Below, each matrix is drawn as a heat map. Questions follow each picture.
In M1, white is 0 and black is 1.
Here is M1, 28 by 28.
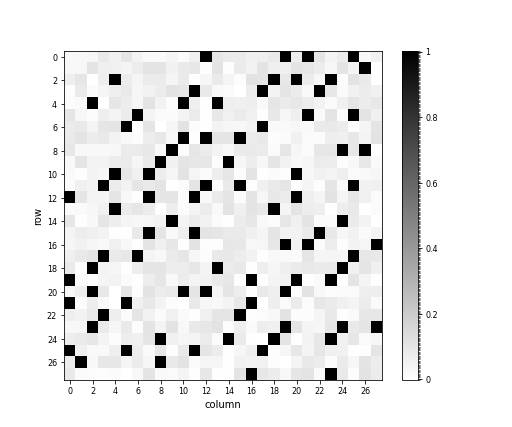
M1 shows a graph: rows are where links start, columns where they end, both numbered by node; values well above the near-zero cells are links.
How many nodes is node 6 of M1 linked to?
2
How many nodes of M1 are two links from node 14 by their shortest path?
3
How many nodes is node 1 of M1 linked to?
1
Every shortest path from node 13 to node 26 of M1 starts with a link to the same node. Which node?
node 18
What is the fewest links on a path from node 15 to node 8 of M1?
7
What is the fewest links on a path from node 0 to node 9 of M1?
5
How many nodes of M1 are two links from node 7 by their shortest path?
5
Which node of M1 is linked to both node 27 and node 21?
node 16
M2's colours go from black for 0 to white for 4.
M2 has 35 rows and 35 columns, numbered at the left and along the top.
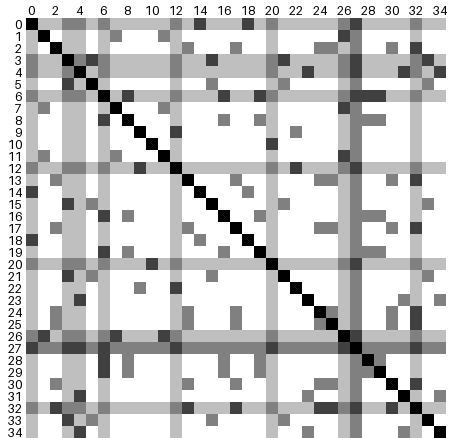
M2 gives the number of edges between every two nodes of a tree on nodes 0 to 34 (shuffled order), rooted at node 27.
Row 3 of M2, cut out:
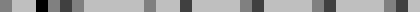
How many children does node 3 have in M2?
4
